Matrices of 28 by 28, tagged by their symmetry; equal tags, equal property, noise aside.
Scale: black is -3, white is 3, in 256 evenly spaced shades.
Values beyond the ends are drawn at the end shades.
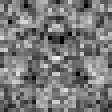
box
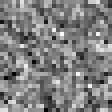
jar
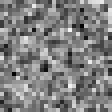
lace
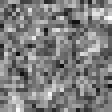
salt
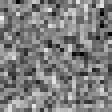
jar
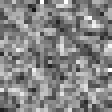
lace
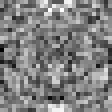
box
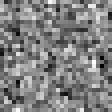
jar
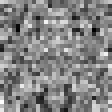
box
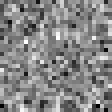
salt
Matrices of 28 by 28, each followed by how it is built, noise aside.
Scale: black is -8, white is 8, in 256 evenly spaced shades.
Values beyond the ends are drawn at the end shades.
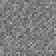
Hankel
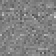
uneven rows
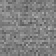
blocks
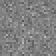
uneven columns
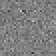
uneven rows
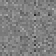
low rank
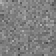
smooth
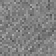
Hankel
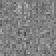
low rank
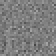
low rank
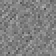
Hankel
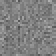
low rank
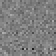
uneven rows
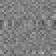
low rank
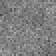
smooth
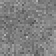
smooth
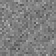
Hankel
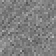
Hankel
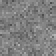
smooth
